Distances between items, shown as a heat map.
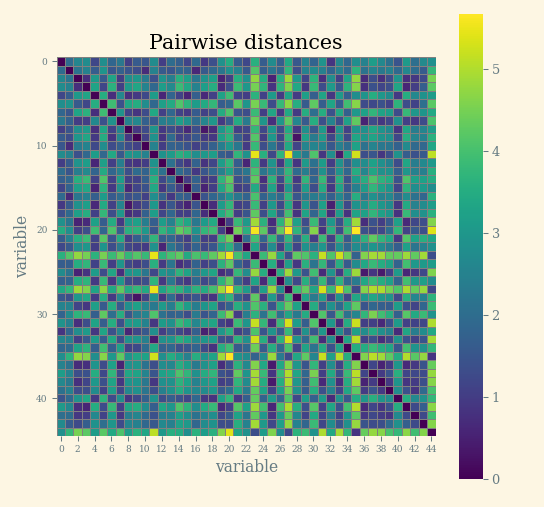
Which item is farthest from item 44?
20
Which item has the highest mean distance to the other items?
23
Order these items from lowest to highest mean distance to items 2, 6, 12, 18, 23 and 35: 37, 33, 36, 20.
36, 33, 37, 20
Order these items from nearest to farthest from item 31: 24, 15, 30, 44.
15, 24, 30, 44
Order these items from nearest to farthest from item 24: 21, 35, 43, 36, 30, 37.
21, 30, 35, 43, 36, 37
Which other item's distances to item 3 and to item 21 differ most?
41
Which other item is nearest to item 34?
18
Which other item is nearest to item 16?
1
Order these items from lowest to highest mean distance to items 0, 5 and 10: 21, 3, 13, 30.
3, 13, 21, 30
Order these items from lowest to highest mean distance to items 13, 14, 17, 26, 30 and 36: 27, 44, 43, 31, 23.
43, 31, 44, 27, 23
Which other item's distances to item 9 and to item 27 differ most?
28
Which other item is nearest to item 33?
11
